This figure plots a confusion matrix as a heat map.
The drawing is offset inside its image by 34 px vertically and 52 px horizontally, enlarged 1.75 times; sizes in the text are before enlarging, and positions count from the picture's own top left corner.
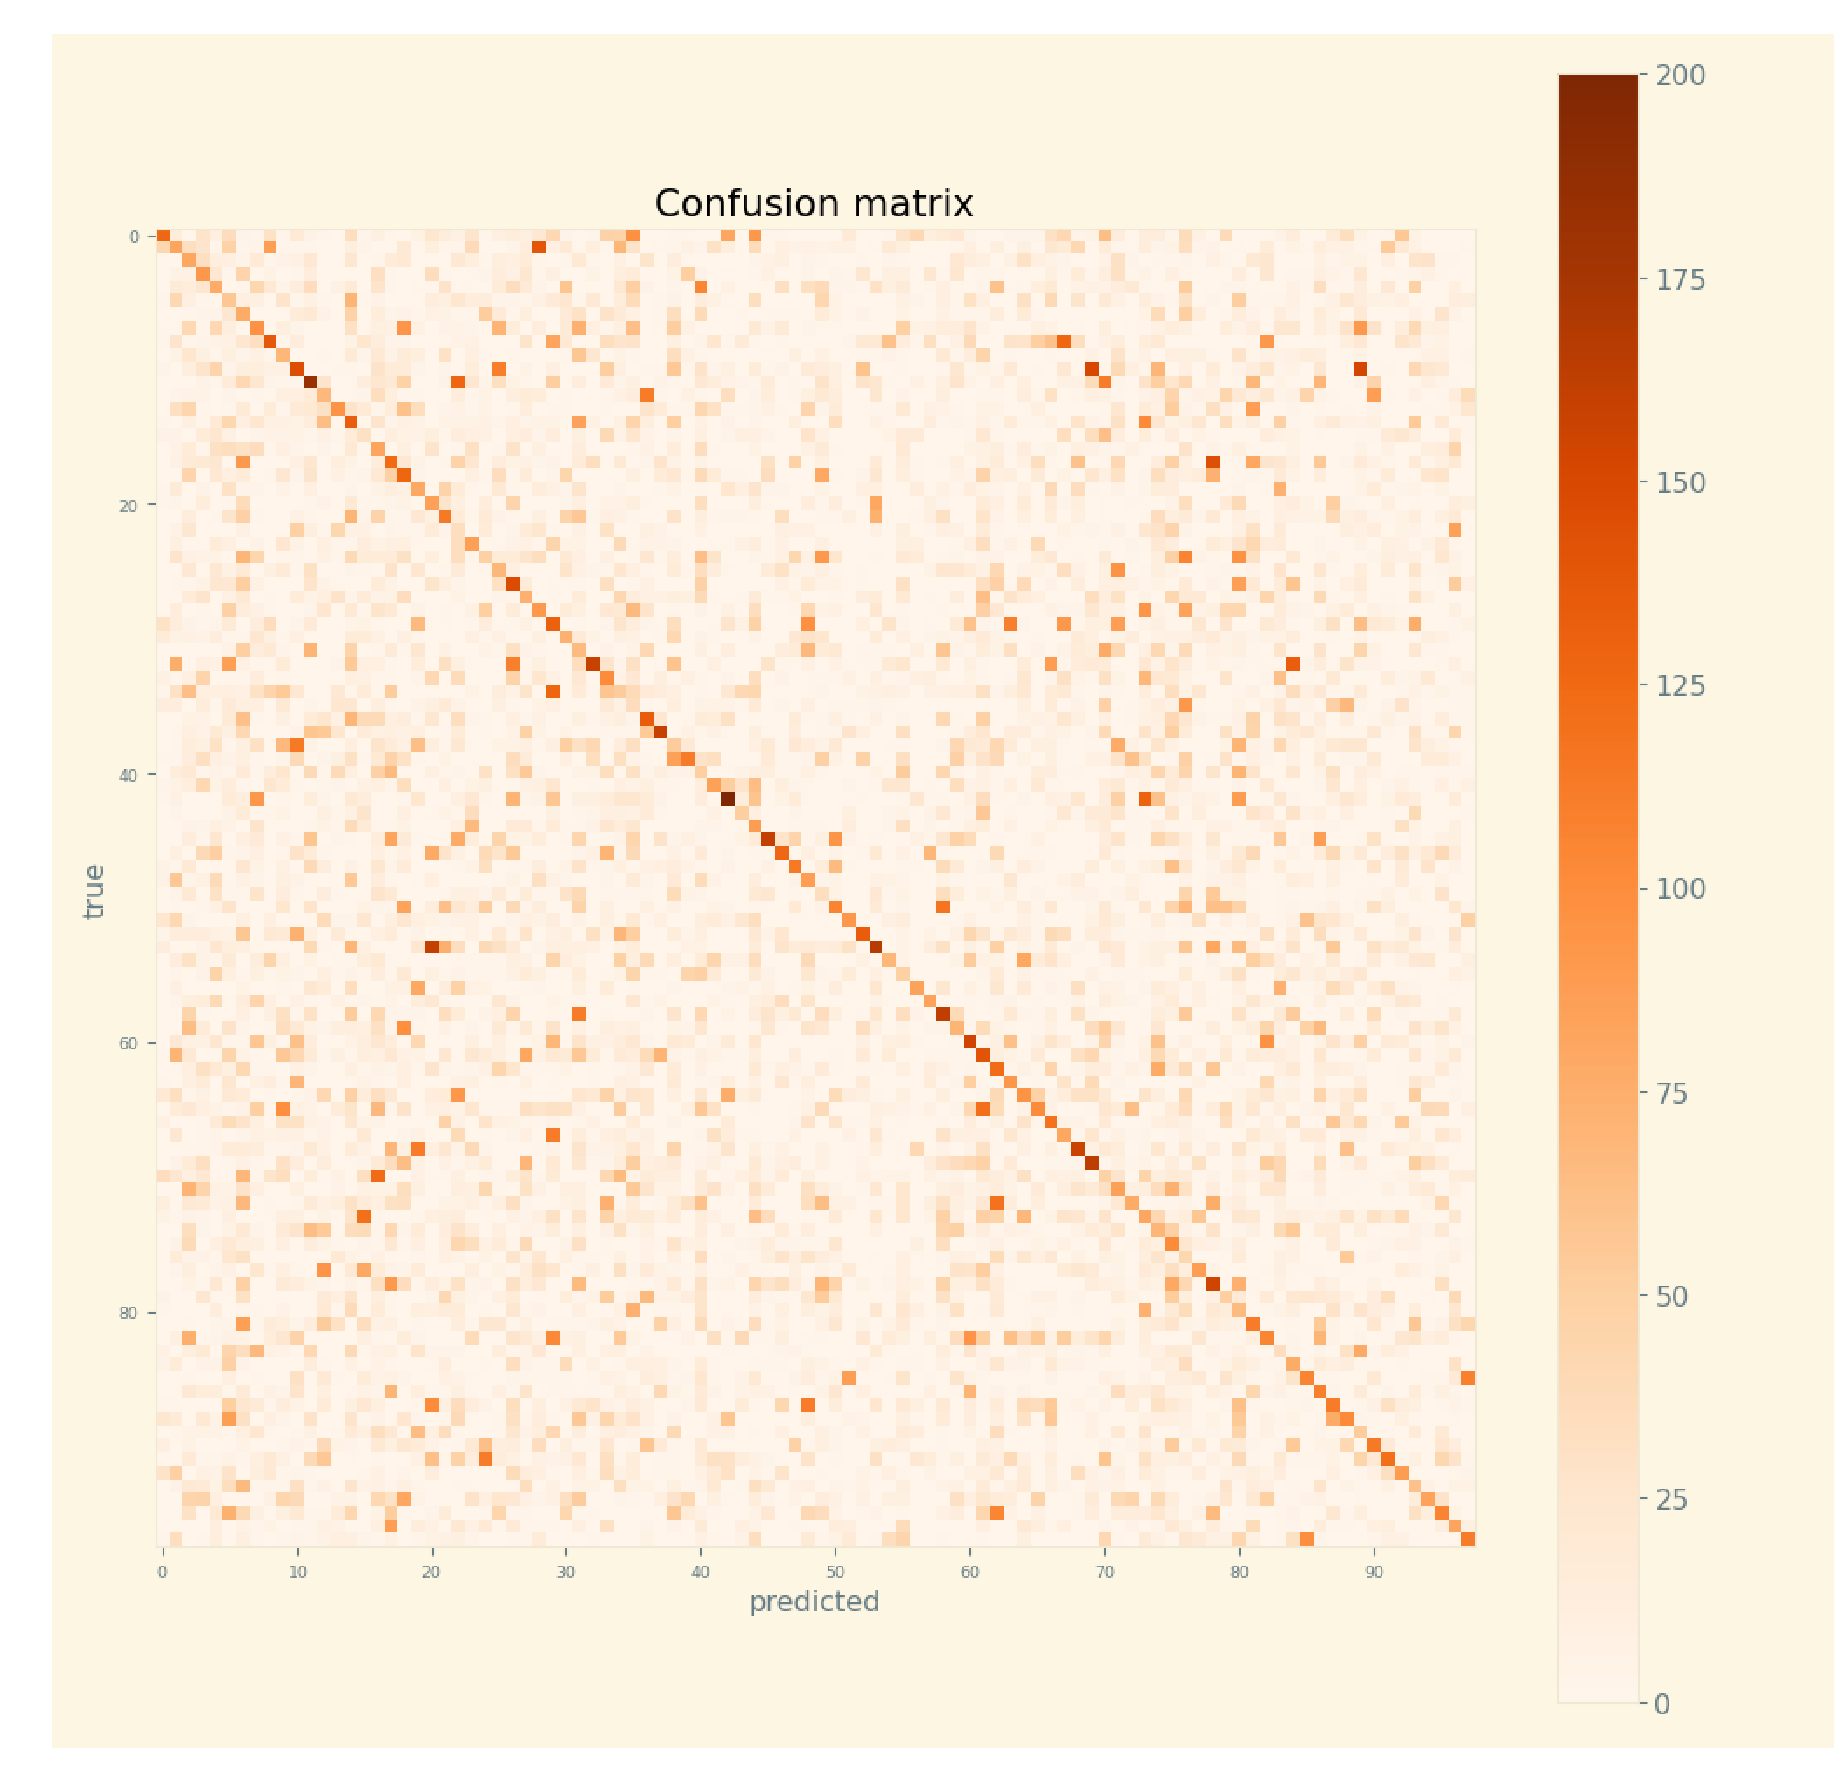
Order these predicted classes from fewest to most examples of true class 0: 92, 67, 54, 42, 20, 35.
54, 20, 67, 92, 42, 35
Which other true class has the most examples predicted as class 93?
29
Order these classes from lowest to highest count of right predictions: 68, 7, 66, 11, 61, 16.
16, 7, 66, 61, 68, 11
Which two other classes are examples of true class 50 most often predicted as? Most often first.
58, 18
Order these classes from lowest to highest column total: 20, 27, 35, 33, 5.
20, 27, 33, 5, 35
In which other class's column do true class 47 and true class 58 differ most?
31
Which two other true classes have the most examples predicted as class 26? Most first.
32, 42
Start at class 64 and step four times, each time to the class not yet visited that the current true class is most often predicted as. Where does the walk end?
78
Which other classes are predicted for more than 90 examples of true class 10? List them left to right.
25, 69, 89
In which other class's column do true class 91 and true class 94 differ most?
24
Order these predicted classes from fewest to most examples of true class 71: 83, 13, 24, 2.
13, 83, 24, 2
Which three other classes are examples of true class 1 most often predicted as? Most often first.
28, 8, 34
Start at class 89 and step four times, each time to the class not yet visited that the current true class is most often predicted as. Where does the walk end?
18
